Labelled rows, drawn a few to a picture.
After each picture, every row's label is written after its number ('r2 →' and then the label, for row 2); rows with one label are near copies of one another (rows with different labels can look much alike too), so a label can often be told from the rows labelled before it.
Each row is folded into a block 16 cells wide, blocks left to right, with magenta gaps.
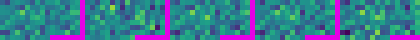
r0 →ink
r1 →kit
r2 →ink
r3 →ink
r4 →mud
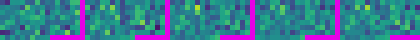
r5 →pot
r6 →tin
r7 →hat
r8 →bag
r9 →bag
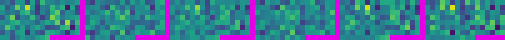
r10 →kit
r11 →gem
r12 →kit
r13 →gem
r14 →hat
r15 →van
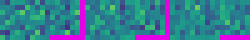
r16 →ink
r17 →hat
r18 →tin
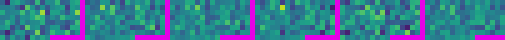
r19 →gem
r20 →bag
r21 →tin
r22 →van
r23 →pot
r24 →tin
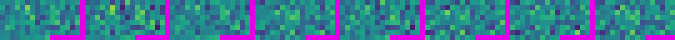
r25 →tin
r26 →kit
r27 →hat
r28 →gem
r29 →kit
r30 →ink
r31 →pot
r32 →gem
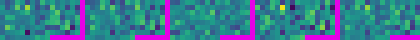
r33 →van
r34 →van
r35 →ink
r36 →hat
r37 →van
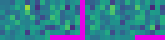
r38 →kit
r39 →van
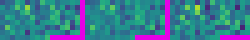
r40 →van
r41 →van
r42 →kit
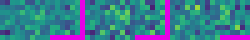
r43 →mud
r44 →gem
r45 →bag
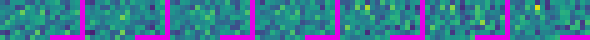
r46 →ink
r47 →mud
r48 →gem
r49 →gem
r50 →van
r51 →tin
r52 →hat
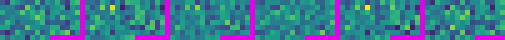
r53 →gem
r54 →hat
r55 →tin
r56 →ink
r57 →van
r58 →gem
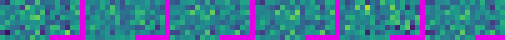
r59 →pot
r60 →tin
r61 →ink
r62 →gem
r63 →van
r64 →mud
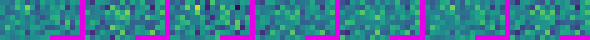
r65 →kit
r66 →gem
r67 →kit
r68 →gem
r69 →mud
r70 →van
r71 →gem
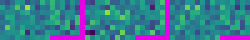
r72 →van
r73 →mud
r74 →bag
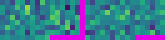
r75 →kit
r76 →ink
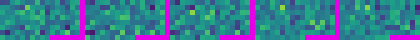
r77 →pot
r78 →mud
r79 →ink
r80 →tin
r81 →hat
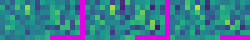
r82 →hat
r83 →kit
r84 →tin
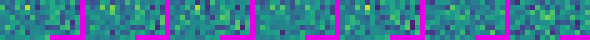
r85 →hat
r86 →van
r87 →kit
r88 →van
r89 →hat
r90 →pot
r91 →gem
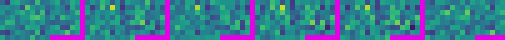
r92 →pot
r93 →tin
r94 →hat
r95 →tin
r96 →tin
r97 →ink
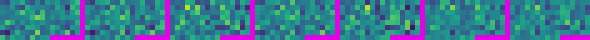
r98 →mud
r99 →pot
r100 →bag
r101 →pot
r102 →kit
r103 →van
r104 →tin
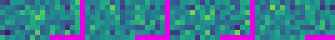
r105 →mud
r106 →tin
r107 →ink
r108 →bag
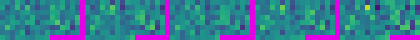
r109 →tin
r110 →hat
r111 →tin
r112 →hat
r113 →hat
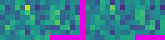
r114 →tin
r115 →hat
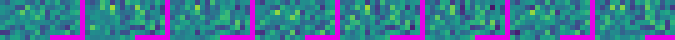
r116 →ink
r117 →van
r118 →kit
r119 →ink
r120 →kit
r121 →kit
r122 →ink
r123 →bag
